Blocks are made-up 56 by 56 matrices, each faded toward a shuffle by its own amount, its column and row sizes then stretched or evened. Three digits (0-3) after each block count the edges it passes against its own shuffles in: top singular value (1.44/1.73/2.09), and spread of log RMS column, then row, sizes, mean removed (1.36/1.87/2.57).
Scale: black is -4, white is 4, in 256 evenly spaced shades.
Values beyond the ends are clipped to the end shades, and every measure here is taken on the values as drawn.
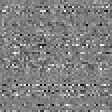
2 1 3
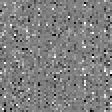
0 3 0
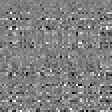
3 1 3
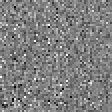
0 2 0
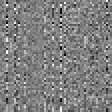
3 3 0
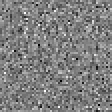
1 0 0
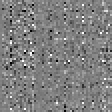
0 3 1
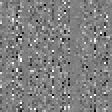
2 3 0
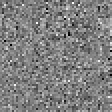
1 2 0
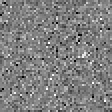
1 0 0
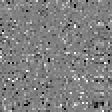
1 1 1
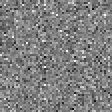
1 1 0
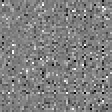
2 2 1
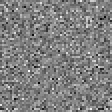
2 0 1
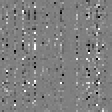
2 3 1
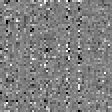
2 3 1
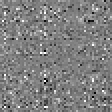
1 2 2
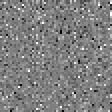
1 1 0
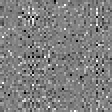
3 2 0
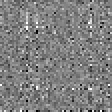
2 2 2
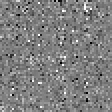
0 2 1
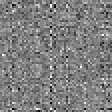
3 2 1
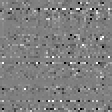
2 1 3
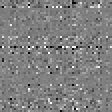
1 2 3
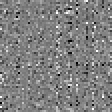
1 3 1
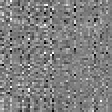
3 3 0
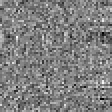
2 1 1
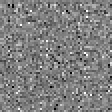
1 1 1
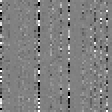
3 3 0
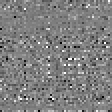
1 1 3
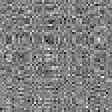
3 1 0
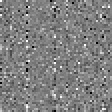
2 2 0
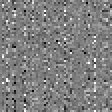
2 3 0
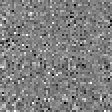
2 1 1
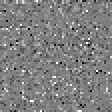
1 0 1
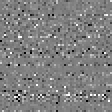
2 0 3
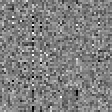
2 2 0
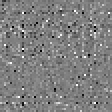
2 1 2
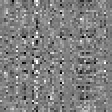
3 3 1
